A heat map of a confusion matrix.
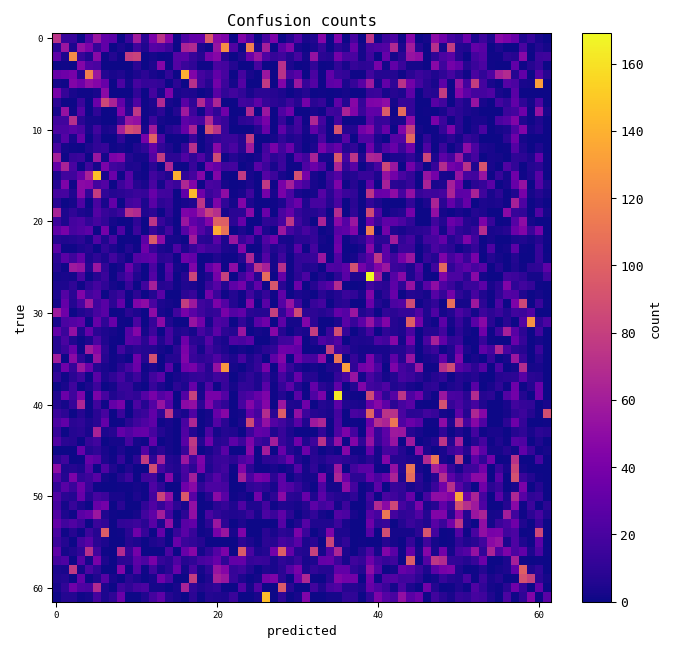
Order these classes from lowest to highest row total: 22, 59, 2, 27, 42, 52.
22, 27, 59, 52, 2, 42
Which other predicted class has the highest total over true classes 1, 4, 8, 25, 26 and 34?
16
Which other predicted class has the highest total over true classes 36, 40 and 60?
28
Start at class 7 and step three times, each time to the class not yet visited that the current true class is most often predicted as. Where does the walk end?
44
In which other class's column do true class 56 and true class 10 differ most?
23
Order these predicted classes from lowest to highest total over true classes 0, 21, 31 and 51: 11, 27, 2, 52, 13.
11, 27, 2, 52, 13
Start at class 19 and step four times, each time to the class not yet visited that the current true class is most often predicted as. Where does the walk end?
17
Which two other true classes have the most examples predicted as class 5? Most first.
15, 17
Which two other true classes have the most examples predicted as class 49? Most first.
29, 36
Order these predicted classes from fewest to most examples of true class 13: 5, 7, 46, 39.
7, 5, 39, 46
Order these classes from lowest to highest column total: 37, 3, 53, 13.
37, 13, 3, 53
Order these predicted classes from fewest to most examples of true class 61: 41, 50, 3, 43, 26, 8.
3, 50, 41, 8, 43, 26
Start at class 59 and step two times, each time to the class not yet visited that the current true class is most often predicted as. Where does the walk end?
2
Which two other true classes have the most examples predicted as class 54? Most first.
56, 55
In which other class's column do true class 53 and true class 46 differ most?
47
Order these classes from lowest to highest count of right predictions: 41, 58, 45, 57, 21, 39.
45, 57, 41, 39, 58, 21
